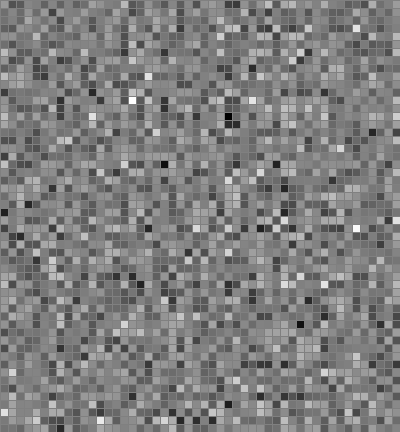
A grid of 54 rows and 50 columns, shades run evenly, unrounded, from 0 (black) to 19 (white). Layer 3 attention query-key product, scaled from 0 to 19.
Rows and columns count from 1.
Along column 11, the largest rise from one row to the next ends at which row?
46
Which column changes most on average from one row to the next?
41
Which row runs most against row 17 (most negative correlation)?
5
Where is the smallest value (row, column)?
15, 29
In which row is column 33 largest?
22
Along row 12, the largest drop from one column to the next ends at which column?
12
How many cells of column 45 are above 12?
8
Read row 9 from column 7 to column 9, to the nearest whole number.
9 10 8
